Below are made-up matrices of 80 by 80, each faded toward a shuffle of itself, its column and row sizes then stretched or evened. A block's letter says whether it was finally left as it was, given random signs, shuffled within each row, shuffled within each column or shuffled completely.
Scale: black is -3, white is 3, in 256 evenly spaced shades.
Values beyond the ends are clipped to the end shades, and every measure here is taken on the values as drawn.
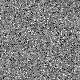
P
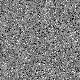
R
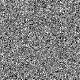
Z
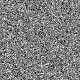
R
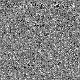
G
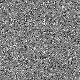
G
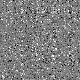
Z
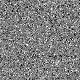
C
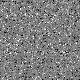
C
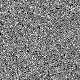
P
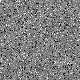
R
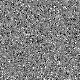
G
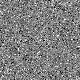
C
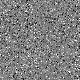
R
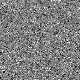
C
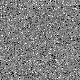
C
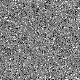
G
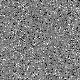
R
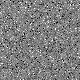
P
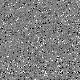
G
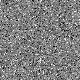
C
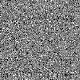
Z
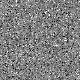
G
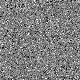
C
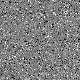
G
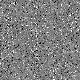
R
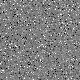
P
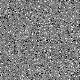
G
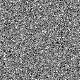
R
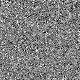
C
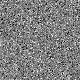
P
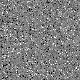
R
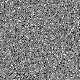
R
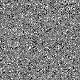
Z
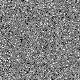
R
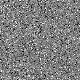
R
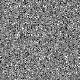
Z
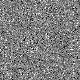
G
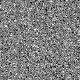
R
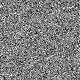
P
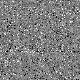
G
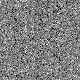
R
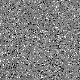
G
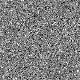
C
